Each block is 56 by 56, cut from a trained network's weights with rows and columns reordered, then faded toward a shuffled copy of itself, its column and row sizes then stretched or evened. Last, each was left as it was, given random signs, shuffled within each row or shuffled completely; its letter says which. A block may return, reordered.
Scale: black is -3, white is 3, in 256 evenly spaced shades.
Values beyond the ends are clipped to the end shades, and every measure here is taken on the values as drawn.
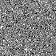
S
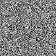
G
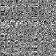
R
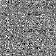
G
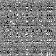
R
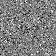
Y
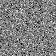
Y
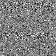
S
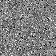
Y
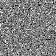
Y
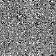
G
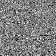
S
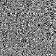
G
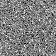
Y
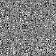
G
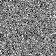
Y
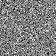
Y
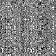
R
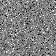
Y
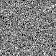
Y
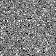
S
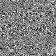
S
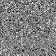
S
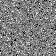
Y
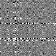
R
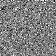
S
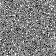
Y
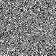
S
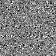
S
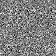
S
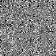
G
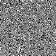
G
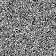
Y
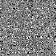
G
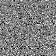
S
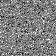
Y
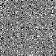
R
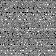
S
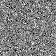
Y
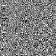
R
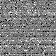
S
